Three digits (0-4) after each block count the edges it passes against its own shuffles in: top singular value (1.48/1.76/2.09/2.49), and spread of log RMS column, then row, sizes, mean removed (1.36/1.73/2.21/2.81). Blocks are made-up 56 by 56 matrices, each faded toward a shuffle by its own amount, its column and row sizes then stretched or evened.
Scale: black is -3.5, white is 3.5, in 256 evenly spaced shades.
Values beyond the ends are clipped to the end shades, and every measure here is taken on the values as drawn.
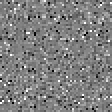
1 0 1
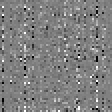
1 4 3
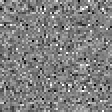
2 0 2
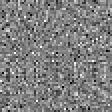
2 0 0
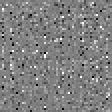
0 3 0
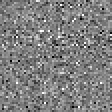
1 0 2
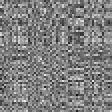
4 3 2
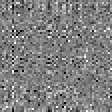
3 2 2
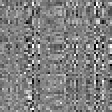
4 4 2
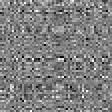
4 0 3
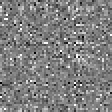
2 2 2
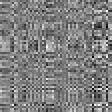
4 4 3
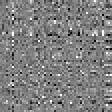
3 3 2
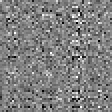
3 3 2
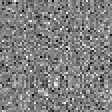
3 1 0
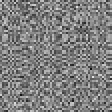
4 0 0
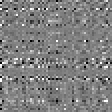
4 3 4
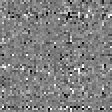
1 2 3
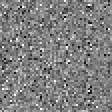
0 2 0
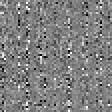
1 4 1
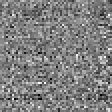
2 1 2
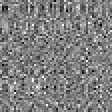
3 1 1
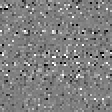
0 0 3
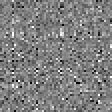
2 2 1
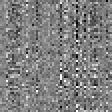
3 4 0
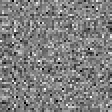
2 0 0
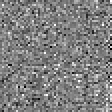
2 2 1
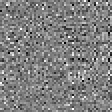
3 2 1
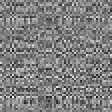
4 2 4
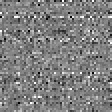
2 2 4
